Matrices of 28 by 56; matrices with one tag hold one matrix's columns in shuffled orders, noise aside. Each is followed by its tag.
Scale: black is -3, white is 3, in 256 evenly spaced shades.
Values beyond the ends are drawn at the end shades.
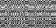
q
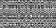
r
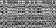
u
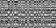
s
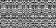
r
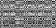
q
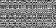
r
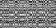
s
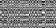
s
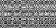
q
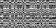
r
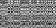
u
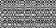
s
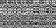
u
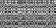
u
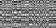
s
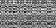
u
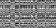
r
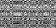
q
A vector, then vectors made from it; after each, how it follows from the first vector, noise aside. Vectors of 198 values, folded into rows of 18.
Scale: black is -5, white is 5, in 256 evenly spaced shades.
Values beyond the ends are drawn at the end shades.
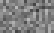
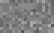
wrapped around, negated, shrunk.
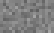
shrunk.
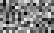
reversed, negated, scaled up.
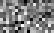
reversed, scaled up.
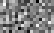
reversed, scaled up.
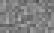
reversed, shrunk.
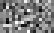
reversed, negated, scaled up.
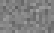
negated, shrunk.
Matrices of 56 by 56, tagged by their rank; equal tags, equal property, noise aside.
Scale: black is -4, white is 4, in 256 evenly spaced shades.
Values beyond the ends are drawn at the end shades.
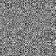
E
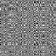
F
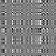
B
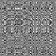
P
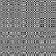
B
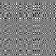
B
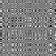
B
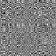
P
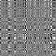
B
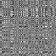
P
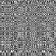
P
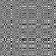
B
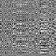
P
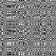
F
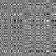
F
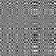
B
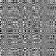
F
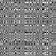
F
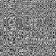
E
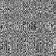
E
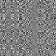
P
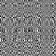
F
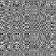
F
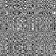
P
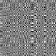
F
